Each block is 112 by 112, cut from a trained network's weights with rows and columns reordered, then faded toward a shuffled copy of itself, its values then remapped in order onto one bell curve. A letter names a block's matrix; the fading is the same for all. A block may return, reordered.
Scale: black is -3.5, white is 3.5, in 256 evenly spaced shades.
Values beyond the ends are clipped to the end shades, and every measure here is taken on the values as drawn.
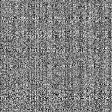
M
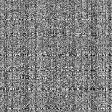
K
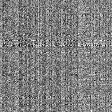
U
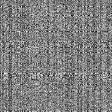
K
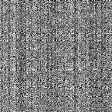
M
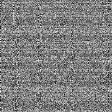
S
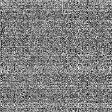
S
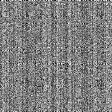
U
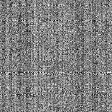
M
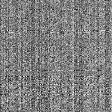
M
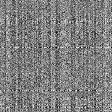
U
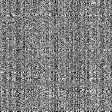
M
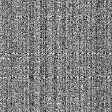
U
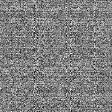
S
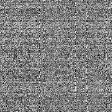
S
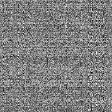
S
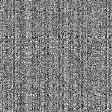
U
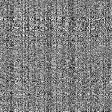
M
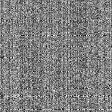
M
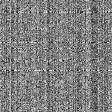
U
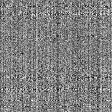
M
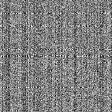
U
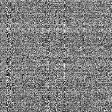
S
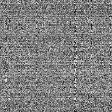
S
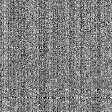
K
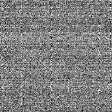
S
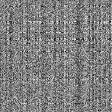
U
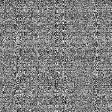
S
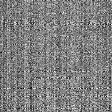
M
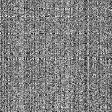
U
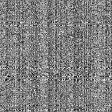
M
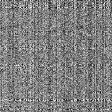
K
